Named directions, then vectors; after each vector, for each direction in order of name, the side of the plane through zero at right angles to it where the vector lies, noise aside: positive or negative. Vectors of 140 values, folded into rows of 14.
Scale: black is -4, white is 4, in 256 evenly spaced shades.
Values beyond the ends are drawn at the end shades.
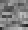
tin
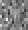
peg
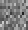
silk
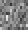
positive, negative, negative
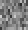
positive, negative, positive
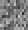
positive, positive, positive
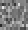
negative, negative, negative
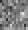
negative, negative, positive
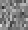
positive, positive, negative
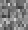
positive, positive, positive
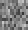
negative, positive, negative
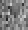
negative, positive, positive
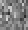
positive, negative, negative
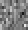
positive, positive, negative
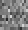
negative, positive, negative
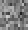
positive, negative, negative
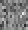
negative, negative, positive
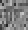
negative, negative, positive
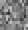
positive, negative, negative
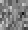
positive, positive, negative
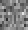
negative, negative, positive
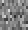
negative, positive, negative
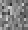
positive, negative, negative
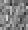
positive, negative, negative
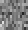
positive, positive, negative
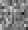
positive, positive, negative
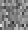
positive, positive, positive
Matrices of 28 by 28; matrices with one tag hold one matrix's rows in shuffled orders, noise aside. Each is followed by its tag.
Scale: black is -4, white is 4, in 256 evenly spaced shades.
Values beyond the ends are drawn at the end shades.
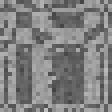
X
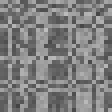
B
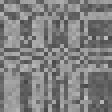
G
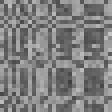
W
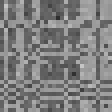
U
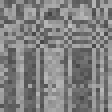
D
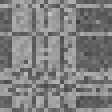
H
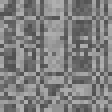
D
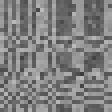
W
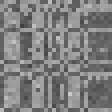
G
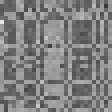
D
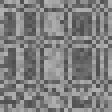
D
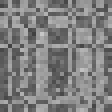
B
